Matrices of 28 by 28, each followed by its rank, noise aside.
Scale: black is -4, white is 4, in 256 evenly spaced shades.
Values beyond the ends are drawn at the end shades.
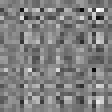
two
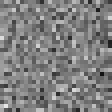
eight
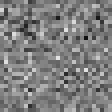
six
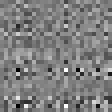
three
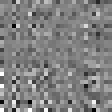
three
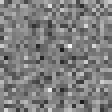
six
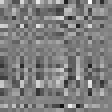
two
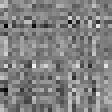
three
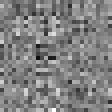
four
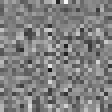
six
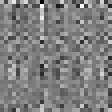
three
